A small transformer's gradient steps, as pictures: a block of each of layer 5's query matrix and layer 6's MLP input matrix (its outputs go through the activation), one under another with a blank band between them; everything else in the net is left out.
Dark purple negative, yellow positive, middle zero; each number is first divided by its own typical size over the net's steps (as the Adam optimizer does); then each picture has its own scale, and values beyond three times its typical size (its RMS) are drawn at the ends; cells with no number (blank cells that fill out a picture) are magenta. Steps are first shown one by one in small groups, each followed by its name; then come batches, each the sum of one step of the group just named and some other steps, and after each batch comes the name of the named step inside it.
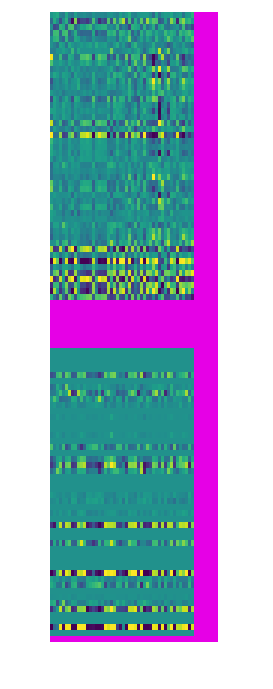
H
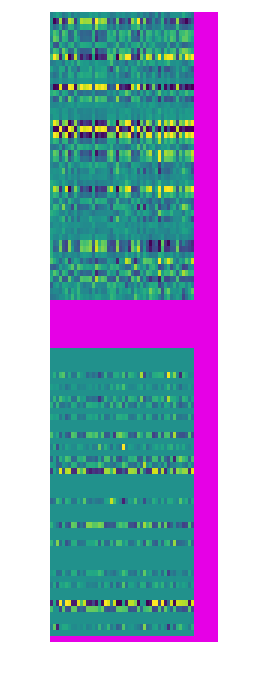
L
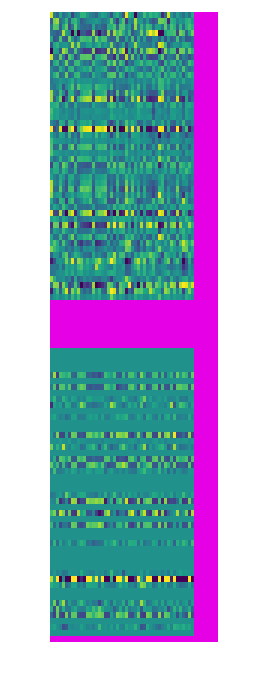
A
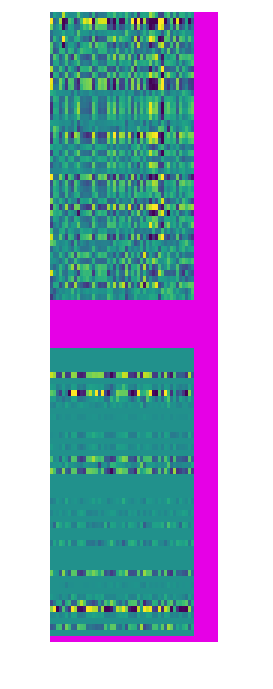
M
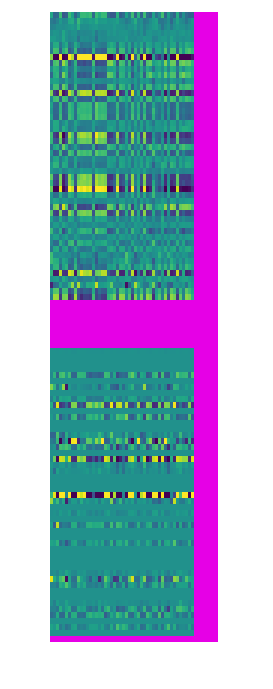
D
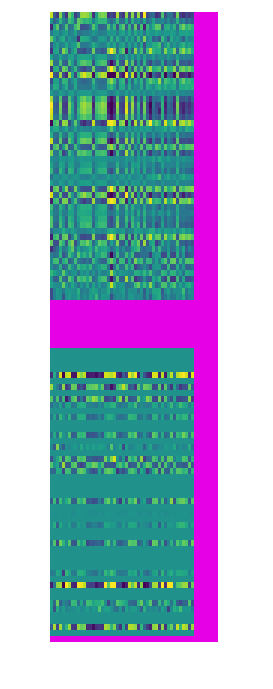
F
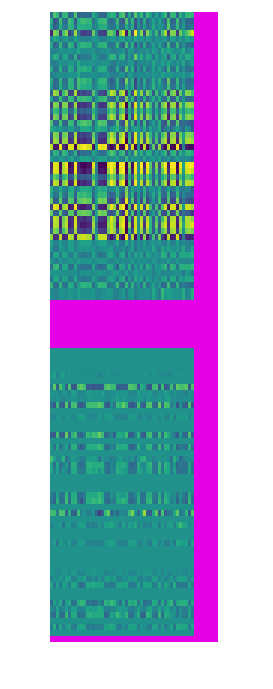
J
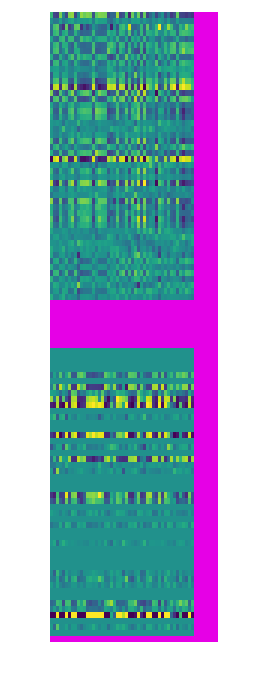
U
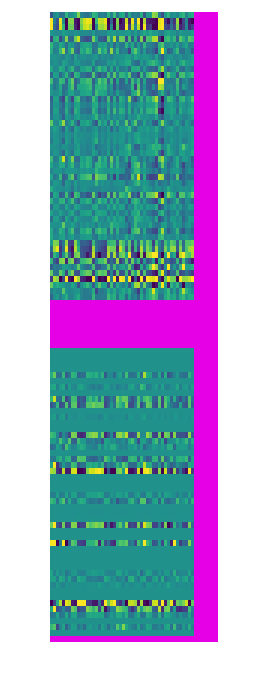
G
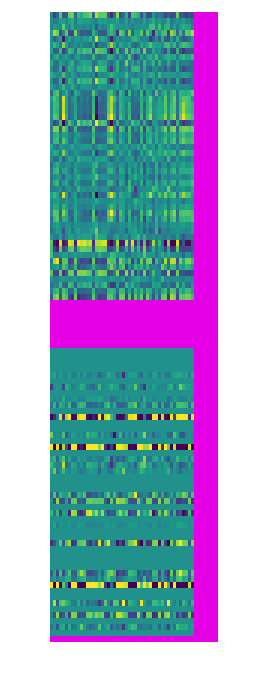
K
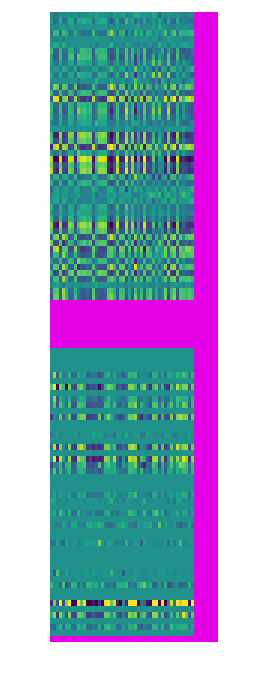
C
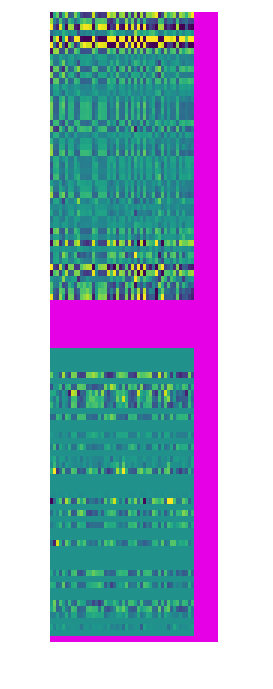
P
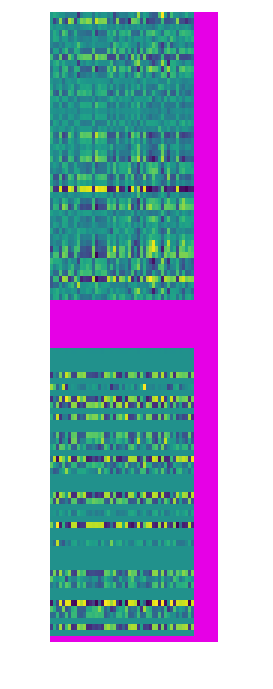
D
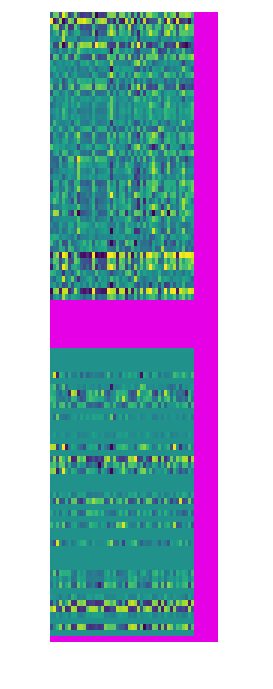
M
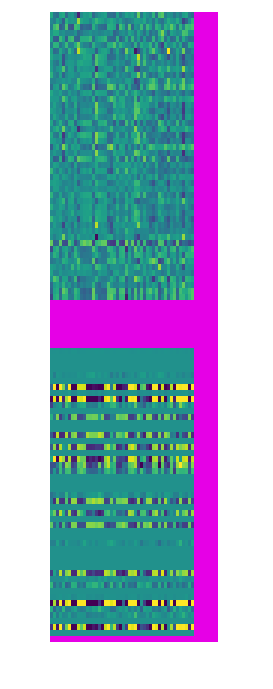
C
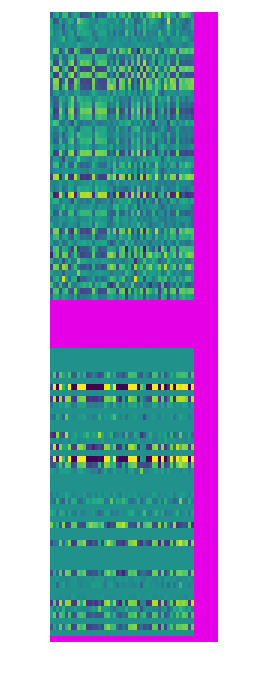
C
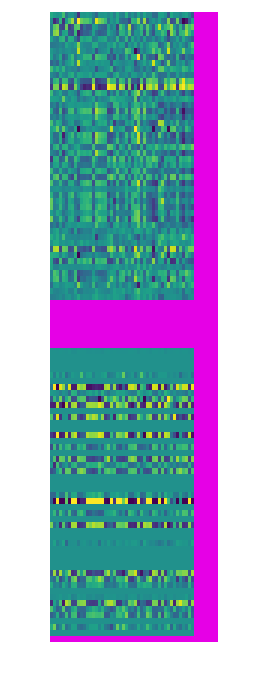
U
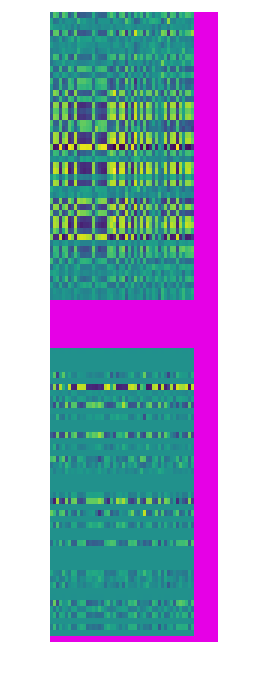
J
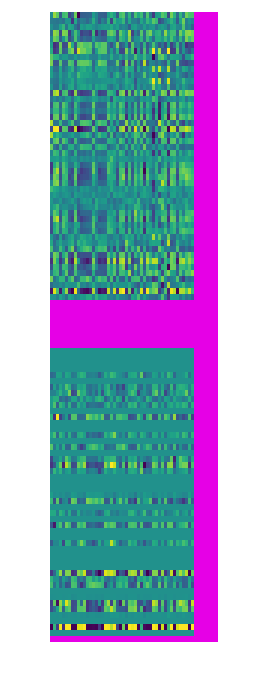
H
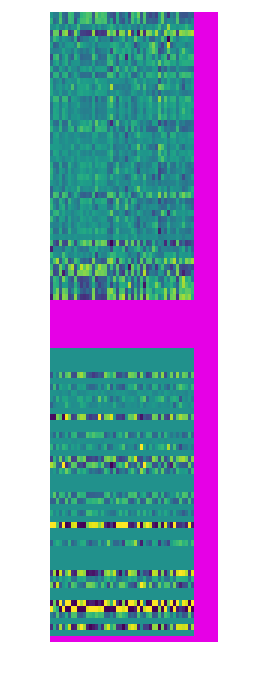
K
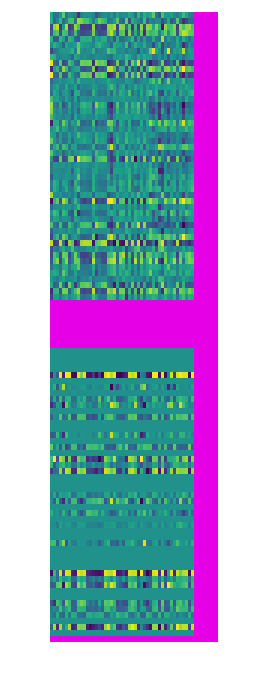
F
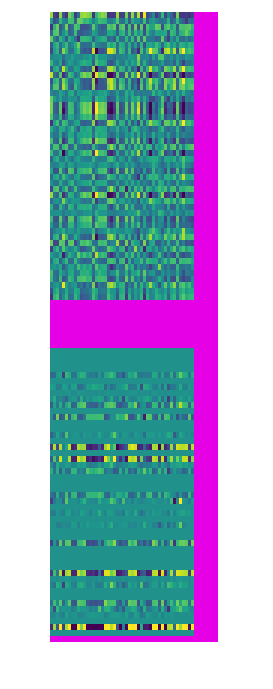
F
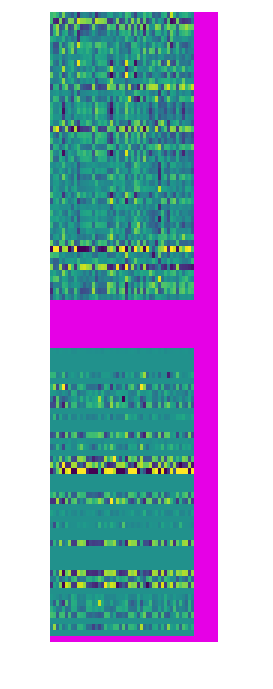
F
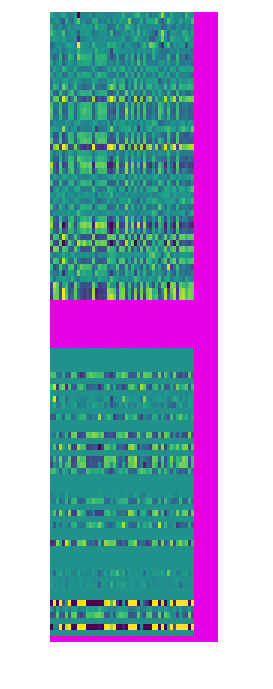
C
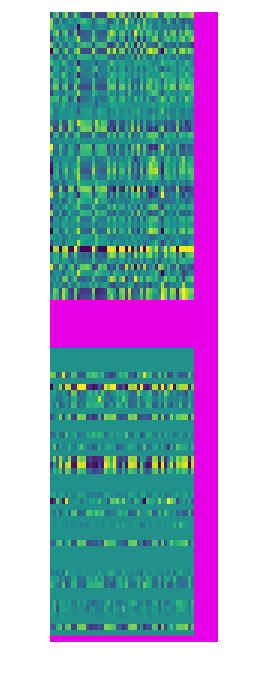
P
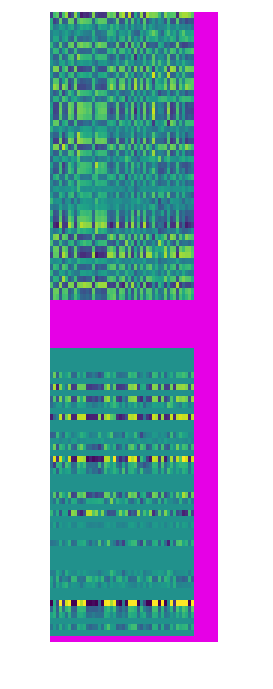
C
